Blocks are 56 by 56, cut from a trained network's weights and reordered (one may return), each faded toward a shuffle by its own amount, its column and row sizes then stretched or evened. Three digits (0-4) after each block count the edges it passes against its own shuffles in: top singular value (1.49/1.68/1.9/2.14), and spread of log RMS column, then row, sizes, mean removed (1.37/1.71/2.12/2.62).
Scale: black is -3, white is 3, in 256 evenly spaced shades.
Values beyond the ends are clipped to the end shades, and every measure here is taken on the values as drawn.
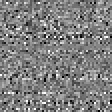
1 1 4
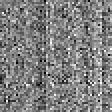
2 1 1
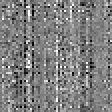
4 4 3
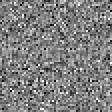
1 0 2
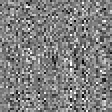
4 4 0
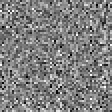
1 2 1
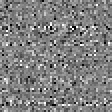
1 3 4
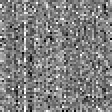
2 2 0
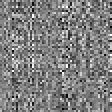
4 4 1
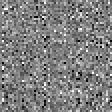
1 4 0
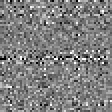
3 1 4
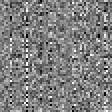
4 4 0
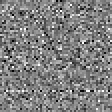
1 0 3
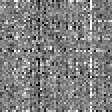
3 2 3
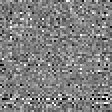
3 1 4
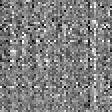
2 1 3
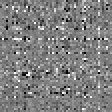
0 3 4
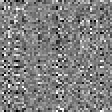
4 4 3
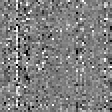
1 4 1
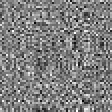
4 2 2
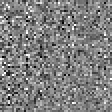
0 3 2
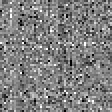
0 2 1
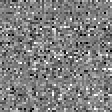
0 1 4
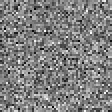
1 0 0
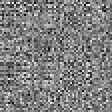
4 2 3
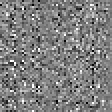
1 4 2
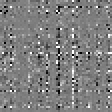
1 4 4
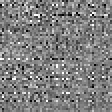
1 3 4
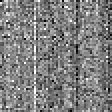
3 2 1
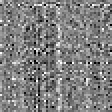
3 2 3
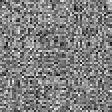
3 1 0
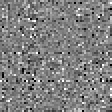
0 2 3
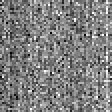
2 1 0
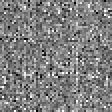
0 0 1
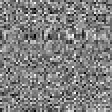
4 2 2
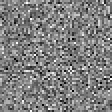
1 1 0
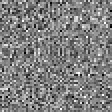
2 0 2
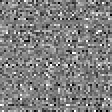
1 1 4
